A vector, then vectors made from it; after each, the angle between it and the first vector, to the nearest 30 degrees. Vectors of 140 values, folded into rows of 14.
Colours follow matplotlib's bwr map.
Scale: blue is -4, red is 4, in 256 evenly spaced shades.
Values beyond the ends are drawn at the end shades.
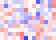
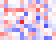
90 degrees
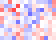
60 degrees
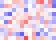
150 degrees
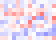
90 degrees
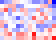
90 degrees
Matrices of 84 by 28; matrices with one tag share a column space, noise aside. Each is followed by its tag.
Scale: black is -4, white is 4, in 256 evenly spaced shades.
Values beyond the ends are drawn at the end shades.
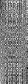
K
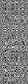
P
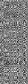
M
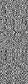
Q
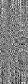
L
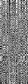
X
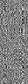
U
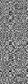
P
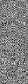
M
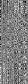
K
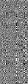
M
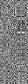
Q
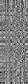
L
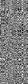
U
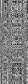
K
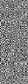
M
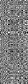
Q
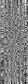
L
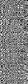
Q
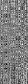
K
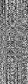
K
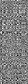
Q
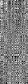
X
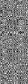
Q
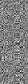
P
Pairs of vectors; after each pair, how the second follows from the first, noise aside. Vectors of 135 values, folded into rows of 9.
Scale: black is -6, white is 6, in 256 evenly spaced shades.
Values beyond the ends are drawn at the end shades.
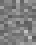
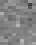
wrapped around, negated, partly zeroed.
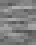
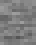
reversed, negated, shrunk.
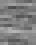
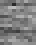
negated.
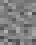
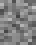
reversed, negated.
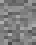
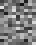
reversed, scaled up.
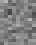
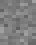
reversed, negated, shrunk.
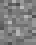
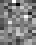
scaled up.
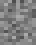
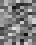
reversed, scaled up.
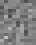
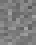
reversed, negated, shrunk.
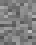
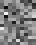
reversed, scaled up.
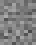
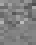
wrapped around, negated, partly zeroed.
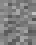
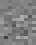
wrapped around, negated, partly zeroed.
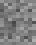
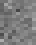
partly zeroed.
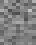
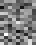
reversed, scaled up.
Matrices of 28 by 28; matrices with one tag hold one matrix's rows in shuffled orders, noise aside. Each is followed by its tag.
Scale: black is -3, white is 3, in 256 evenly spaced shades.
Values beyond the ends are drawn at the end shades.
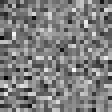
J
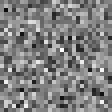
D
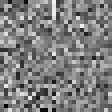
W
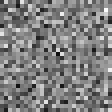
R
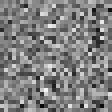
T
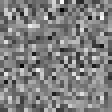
D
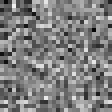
J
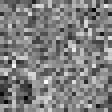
J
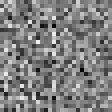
W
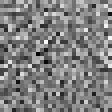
R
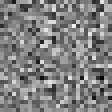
T
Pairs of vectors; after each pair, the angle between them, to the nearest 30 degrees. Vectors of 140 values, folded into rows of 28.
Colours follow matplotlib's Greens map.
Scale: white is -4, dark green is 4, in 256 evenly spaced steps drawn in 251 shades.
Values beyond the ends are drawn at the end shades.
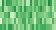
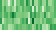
120 degrees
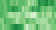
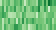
60 degrees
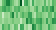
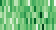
90 degrees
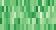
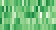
30 degrees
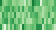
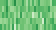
90 degrees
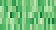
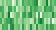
150 degrees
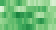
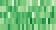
60 degrees
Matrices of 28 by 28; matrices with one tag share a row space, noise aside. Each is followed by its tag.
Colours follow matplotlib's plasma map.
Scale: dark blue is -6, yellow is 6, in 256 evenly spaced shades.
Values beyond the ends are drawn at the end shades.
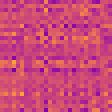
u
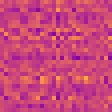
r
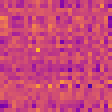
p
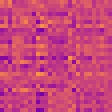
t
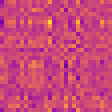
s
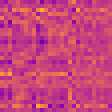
t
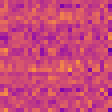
p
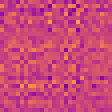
s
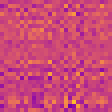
s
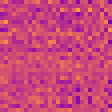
p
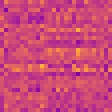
r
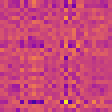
s
